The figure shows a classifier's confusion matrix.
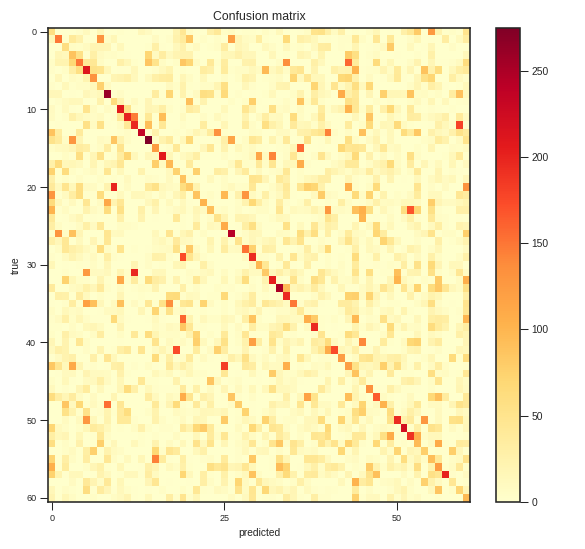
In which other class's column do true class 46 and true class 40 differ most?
45
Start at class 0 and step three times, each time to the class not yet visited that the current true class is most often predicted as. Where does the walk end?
36
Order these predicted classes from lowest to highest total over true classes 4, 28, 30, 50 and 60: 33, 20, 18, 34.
33, 18, 20, 34
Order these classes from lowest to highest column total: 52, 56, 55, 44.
52, 56, 55, 44
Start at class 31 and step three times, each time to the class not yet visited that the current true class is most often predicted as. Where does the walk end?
56
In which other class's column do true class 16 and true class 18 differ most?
32
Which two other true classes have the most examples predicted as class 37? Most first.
47, 20
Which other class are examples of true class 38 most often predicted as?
19
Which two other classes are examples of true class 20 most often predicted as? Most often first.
9, 60
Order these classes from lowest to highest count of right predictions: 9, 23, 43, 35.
9, 23, 43, 35
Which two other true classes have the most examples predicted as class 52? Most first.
23, 8
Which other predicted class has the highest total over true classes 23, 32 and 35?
10
